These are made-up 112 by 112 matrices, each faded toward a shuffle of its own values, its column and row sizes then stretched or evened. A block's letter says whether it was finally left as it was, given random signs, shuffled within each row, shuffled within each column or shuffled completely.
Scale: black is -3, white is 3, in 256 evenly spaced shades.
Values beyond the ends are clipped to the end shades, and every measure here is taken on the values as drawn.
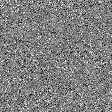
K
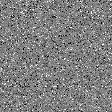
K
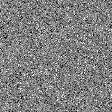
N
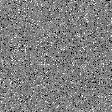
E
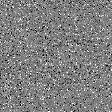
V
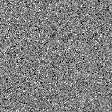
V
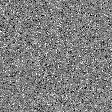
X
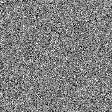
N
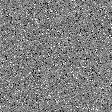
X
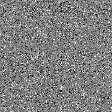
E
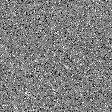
X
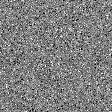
X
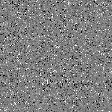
V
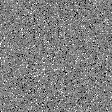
N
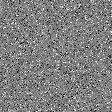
X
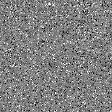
E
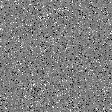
N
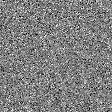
K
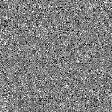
V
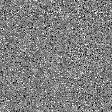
E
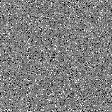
V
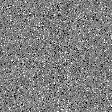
N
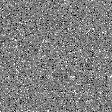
V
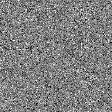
E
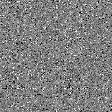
V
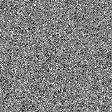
E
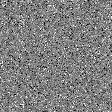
X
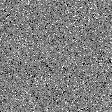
X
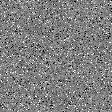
K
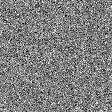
X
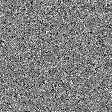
X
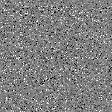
V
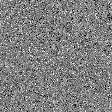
N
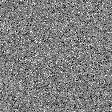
X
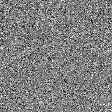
V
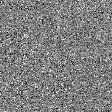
V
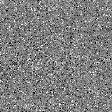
V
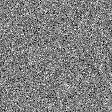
X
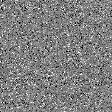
E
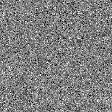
V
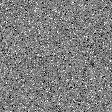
X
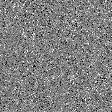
N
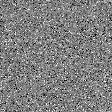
K
